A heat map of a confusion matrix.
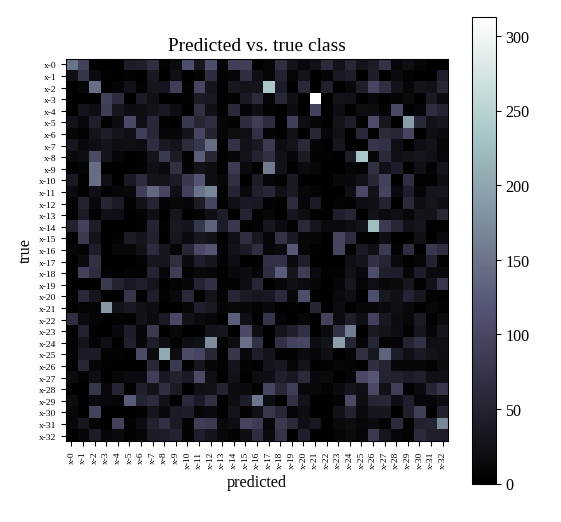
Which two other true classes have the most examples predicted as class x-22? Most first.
x-0, x-2
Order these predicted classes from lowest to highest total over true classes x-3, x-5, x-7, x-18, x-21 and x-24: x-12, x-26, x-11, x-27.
x-27, x-11, x-26, x-12
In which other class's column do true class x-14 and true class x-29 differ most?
x-26
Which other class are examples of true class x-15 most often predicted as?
x-23
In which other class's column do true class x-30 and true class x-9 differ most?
x-17
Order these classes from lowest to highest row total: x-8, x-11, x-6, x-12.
x-12, x-6, x-8, x-11
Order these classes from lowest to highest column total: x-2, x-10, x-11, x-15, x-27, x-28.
x-28, x-10, x-15, x-2, x-27, x-11
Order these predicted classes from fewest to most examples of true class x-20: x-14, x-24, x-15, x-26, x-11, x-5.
x-11, x-24, x-15, x-14, x-5, x-26
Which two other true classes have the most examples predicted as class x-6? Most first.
x-25, x-11
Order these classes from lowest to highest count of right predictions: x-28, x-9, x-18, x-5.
x-9, x-28, x-5, x-18
